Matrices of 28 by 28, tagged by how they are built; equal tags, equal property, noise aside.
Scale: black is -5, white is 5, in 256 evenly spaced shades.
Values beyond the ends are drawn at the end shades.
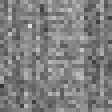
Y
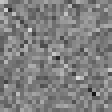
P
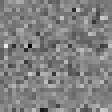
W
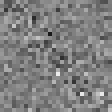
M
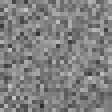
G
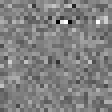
W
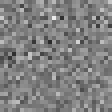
W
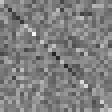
P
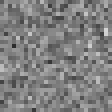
G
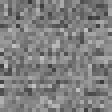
Y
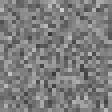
G
